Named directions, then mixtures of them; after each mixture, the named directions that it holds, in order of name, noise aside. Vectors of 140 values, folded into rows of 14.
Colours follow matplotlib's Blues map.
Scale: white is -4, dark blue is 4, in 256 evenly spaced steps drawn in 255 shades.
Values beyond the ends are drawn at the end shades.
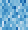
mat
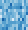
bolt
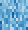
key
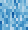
key.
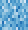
mat.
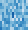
bolt, key.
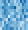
key, mat.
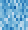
key, mat.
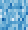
bolt.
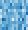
bolt.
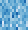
key, mat.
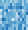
bolt.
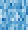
bolt.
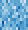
mat.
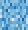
bolt, mat.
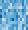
bolt.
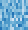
bolt, key.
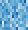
key, mat.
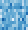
bolt.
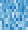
key.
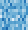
bolt, mat.
